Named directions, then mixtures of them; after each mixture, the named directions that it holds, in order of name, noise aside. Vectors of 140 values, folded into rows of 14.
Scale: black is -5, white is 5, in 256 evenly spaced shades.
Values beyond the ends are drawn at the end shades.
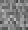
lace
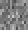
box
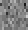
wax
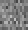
lace.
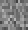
lace.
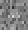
box.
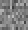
box, lace.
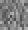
box, lace.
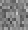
box, lace, wax.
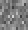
box.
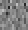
box, lace, wax.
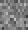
lace, wax.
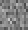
lace, wax.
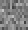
box, lace.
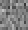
box, lace, wax.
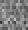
lace.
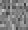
box, lace, wax.
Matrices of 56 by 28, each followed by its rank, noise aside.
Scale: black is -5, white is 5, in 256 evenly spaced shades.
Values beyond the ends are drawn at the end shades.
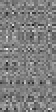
four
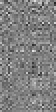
four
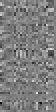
four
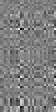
two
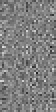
eight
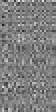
three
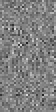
eight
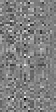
four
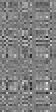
two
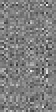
four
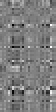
two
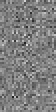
six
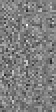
eight
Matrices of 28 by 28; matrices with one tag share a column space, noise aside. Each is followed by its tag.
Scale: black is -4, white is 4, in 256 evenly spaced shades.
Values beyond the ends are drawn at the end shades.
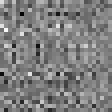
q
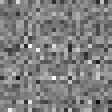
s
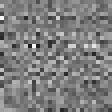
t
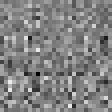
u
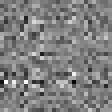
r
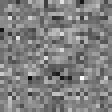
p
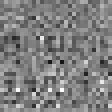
u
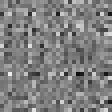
q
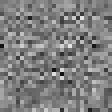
t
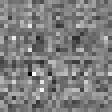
u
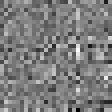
s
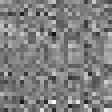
q
